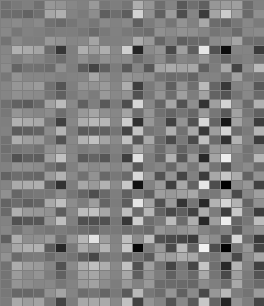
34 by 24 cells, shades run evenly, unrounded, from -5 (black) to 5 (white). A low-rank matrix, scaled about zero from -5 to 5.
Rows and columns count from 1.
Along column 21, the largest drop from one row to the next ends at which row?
21
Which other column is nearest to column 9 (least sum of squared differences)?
22
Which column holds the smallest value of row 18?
19
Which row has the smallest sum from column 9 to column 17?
25
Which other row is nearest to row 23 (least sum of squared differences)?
20
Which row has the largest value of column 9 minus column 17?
27
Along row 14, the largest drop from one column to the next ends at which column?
13
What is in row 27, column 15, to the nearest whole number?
-2
